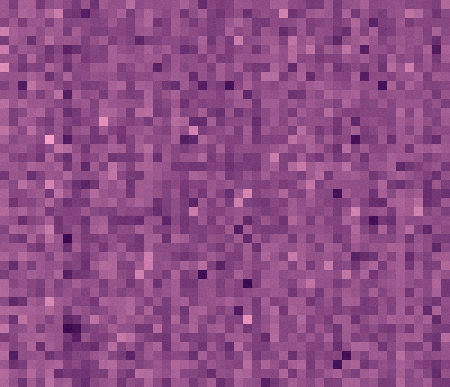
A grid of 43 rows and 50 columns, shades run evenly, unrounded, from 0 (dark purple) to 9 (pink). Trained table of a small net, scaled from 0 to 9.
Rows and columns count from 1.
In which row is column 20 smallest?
10
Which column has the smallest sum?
8
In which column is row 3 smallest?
42
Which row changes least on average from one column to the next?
12
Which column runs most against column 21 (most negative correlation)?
35
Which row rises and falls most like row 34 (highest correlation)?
41
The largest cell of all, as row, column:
16, 6
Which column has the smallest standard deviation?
29
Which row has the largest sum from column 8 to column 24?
30
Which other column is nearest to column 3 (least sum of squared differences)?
43
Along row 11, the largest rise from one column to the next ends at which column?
9
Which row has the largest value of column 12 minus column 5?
14
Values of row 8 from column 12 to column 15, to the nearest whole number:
5 5 3 4
